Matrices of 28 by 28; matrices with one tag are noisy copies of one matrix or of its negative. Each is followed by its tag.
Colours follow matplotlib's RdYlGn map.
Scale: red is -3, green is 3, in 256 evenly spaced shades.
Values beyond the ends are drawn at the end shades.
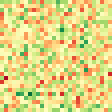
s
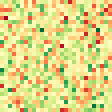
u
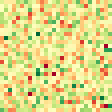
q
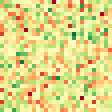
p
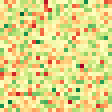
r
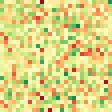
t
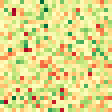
t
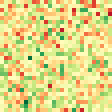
u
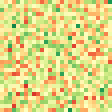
t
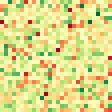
t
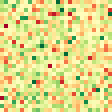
s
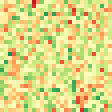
u
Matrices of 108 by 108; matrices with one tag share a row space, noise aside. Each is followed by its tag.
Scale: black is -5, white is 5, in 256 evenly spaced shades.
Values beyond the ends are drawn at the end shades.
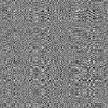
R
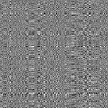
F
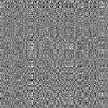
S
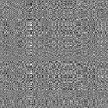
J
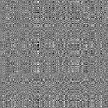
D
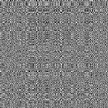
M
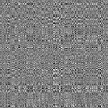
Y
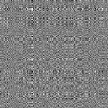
S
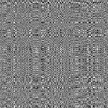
R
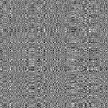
F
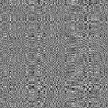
F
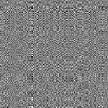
S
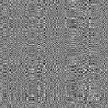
F
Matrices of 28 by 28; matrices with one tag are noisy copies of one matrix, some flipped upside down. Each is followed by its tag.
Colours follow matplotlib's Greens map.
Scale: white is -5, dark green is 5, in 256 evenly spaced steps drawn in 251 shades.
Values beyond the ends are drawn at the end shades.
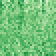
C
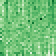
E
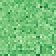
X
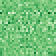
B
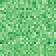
B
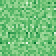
B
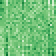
E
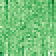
E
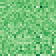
X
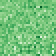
X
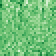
C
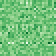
B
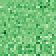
X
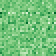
B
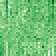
E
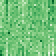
E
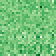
X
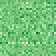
B
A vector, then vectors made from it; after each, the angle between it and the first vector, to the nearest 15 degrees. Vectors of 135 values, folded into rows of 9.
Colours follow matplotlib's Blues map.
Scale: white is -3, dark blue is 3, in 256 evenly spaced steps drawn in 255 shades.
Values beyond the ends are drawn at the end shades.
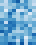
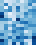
90 degrees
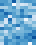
90 degrees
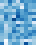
105 degrees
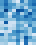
165 degrees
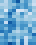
15 degrees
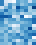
90 degrees
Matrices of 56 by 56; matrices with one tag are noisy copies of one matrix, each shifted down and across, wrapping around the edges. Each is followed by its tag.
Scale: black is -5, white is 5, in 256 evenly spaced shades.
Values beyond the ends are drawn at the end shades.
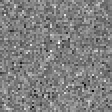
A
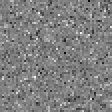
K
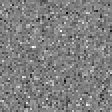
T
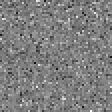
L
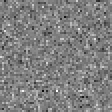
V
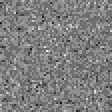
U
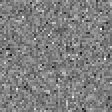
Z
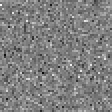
T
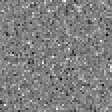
V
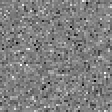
K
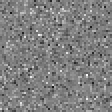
U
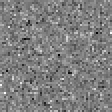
V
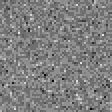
A
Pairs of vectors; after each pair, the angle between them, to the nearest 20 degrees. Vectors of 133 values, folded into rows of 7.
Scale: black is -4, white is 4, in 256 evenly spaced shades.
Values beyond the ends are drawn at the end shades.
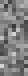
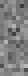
140 degrees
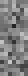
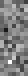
60 degrees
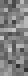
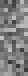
20 degrees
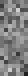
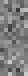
140 degrees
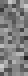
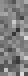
120 degrees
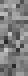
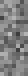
40 degrees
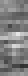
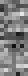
140 degrees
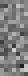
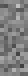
40 degrees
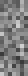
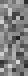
100 degrees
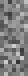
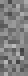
20 degrees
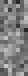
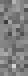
100 degrees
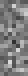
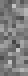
20 degrees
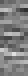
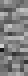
140 degrees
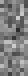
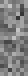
160 degrees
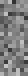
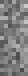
100 degrees
